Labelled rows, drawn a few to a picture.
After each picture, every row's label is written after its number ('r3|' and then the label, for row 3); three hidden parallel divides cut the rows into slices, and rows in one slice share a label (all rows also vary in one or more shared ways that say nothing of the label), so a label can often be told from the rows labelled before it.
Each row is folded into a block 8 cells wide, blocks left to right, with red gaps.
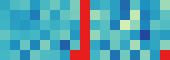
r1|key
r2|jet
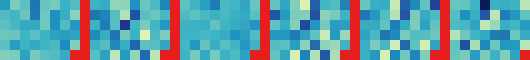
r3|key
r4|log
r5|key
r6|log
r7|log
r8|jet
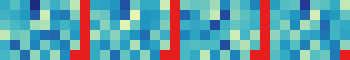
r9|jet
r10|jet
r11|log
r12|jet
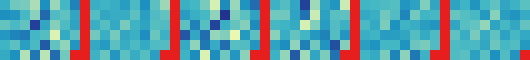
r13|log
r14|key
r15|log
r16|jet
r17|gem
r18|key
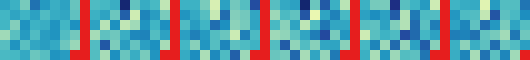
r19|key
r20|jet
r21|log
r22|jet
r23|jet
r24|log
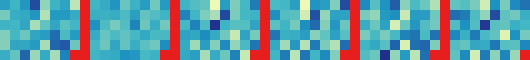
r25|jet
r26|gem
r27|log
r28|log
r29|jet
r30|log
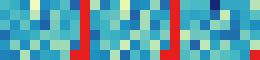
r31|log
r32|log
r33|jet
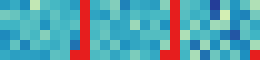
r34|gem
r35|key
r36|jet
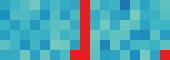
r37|gem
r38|key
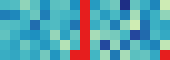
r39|gem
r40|jet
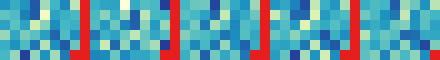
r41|jet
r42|log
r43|jet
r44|jet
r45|jet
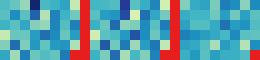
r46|jet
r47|jet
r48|gem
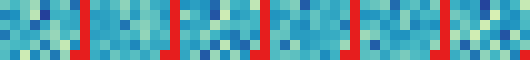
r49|log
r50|gem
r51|jet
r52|key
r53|key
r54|jet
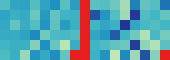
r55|gem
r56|log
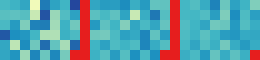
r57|log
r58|key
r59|key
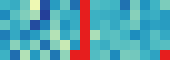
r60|log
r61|key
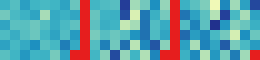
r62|key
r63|jet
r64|log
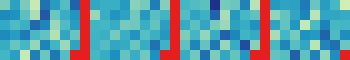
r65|log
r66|key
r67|jet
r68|jet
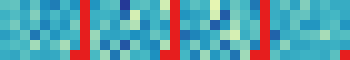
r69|gem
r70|jet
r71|log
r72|gem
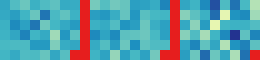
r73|gem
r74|gem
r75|jet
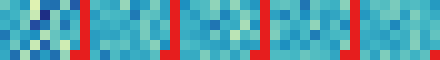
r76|log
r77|gem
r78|gem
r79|key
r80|gem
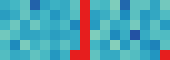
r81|key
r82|key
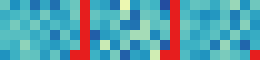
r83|key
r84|log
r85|key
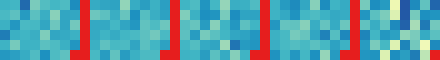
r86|gem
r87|gem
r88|key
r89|key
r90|log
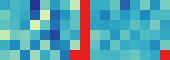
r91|jet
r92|key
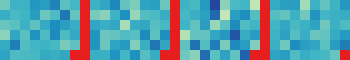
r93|key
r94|key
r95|jet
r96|gem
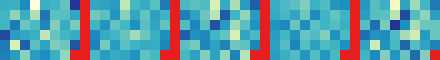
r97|log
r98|gem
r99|log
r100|gem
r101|log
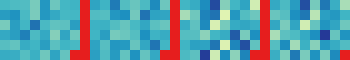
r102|gem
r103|key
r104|jet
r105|jet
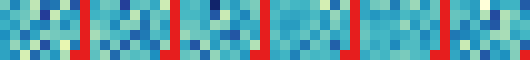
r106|log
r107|jet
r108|jet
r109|key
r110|key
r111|log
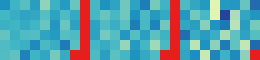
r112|key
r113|gem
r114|log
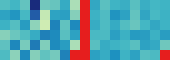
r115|jet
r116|key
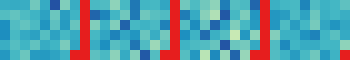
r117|gem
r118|gem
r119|log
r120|key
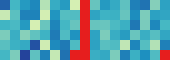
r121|jet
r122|gem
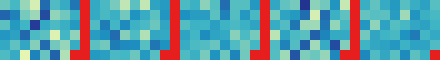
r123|log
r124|gem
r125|gem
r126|jet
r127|key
